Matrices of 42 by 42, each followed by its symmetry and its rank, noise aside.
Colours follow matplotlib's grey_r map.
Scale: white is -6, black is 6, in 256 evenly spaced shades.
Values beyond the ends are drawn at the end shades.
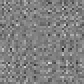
antisymmetric, rank four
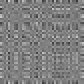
antisymmetric, rank two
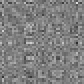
no symmetry, rank four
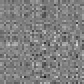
antisymmetric, rank four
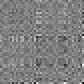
symmetric, rank three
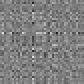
antisymmetric, rank four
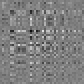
symmetric, rank two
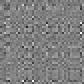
symmetric, rank three
